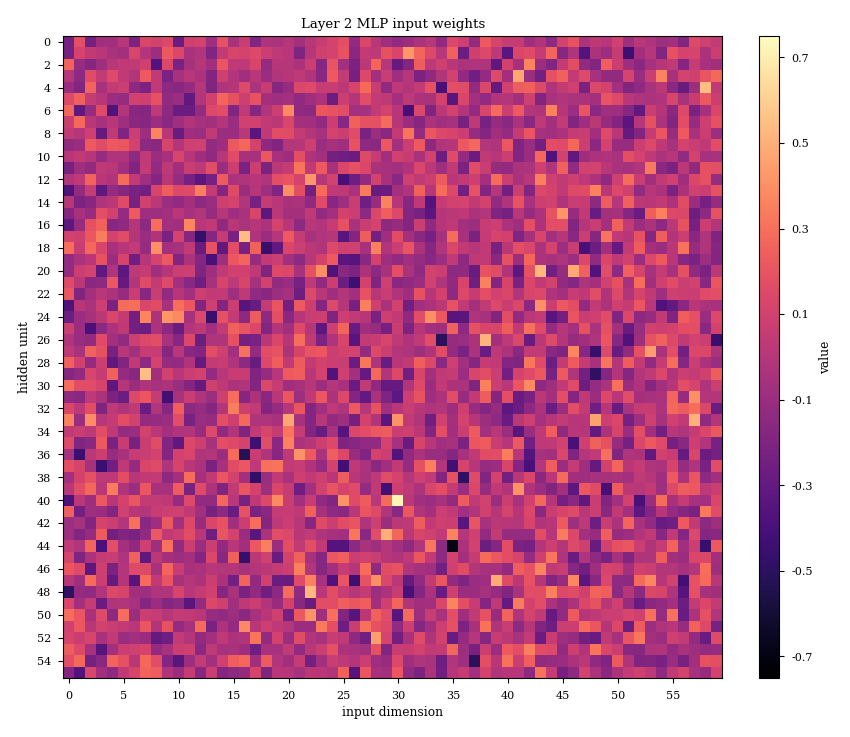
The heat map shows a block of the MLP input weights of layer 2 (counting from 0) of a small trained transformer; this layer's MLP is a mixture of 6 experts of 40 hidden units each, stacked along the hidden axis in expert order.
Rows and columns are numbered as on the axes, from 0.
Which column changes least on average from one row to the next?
57
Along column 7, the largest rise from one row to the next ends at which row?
29
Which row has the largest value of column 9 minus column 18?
24
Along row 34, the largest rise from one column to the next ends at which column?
26
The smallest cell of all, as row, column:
44, 35
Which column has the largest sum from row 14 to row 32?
38
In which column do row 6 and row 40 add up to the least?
52
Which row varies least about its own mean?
22
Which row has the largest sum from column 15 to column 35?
1
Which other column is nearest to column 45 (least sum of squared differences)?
11
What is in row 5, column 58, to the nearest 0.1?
0.2
